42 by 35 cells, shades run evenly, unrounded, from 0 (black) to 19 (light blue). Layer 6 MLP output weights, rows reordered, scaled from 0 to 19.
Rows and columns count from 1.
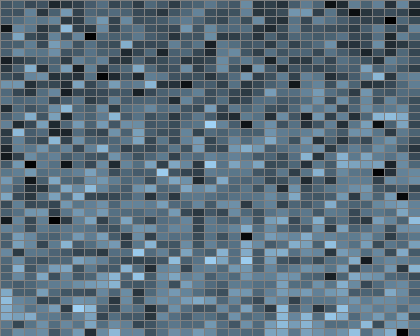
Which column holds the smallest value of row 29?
28
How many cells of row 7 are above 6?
29
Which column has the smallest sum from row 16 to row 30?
3
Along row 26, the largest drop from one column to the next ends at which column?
21
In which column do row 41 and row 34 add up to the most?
26
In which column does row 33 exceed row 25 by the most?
15
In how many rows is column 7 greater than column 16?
18
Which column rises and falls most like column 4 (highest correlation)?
24
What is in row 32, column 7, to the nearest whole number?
6
